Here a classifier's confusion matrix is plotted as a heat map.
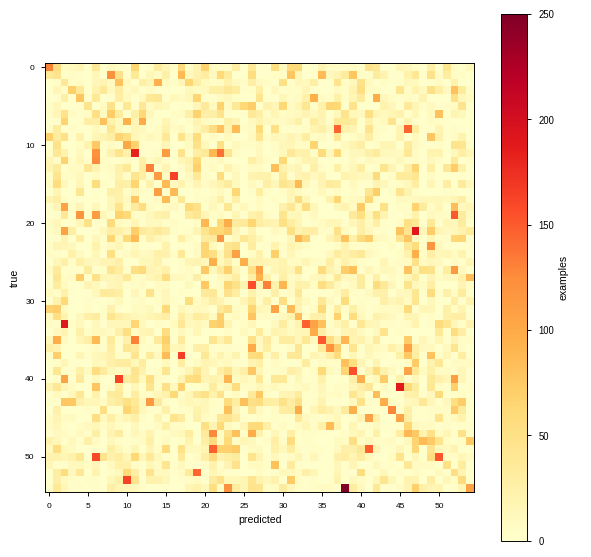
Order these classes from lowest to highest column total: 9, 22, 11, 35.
35, 9, 22, 11
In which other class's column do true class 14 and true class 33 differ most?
2
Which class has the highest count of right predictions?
11
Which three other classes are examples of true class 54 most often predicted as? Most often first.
38, 23, 47
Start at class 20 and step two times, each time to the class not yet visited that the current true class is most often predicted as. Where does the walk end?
49
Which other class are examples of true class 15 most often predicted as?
32
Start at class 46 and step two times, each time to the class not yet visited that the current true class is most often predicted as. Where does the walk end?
26
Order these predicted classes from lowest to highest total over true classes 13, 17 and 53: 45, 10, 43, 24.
45, 24, 43, 10
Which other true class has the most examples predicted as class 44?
7
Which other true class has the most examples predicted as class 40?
18
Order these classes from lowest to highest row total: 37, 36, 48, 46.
46, 48, 36, 37
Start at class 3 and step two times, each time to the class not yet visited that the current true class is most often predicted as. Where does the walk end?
19
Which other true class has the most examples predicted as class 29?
31
